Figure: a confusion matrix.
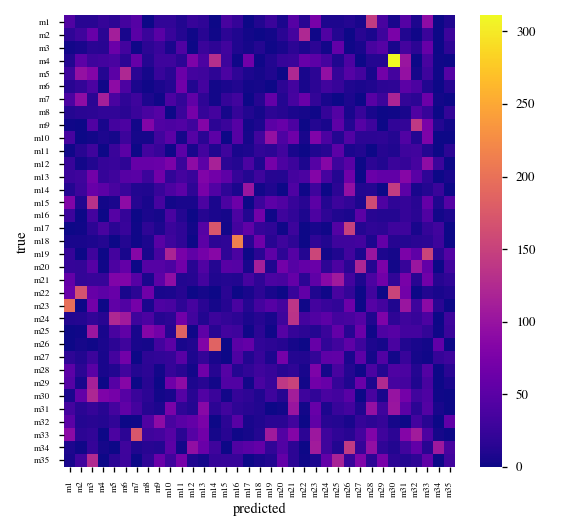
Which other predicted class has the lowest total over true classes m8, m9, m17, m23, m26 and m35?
m22
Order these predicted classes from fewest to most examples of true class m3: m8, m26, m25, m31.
m26, m8, m31, m25
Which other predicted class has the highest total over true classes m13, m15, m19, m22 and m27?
m28
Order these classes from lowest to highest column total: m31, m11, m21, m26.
m26, m11, m31, m21
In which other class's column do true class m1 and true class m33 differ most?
m7
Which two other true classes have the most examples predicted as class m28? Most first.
m15, m1
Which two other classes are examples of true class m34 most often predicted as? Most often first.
m26, m23
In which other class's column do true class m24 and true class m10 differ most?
m5
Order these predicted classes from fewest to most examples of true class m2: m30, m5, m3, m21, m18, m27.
m18, m27, m21, m3, m30, m5
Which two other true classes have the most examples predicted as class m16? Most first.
m18, m15
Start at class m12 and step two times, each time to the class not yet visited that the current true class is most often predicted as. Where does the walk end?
m30
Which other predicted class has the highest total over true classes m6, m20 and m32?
m11
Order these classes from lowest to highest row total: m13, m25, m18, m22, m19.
m18, m22, m25, m13, m19
